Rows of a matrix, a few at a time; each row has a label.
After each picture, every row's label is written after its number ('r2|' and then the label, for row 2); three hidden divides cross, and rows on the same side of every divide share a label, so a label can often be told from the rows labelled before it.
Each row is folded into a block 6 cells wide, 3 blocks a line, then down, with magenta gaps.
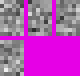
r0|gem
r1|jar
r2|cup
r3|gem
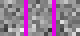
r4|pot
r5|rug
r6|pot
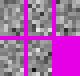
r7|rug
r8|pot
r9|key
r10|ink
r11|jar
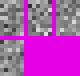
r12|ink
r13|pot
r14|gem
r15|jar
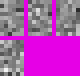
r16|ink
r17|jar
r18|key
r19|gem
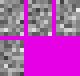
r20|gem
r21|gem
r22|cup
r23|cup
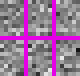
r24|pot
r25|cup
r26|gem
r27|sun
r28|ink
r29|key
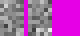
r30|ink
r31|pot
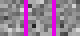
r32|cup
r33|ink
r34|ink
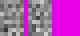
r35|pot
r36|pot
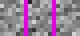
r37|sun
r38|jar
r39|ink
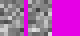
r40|rug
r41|gem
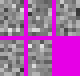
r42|cup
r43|gem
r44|key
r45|sun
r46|sun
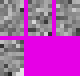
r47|key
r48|jar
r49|sun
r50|ink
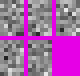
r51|sun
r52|ink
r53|pot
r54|cup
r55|ink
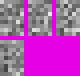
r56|gem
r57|gem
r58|pot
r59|pot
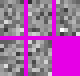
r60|pot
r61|jar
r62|gem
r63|sun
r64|gem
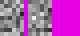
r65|jar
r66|key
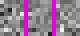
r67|gem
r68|jar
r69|rug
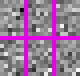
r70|key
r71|pot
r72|sun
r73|sun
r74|pot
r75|pot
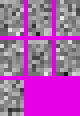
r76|pot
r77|ink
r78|key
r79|sun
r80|pot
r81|ink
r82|key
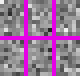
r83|gem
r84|rug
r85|cup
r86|cup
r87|key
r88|pot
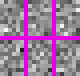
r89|gem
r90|sun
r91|sun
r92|key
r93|rug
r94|gem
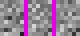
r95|jar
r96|rug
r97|rug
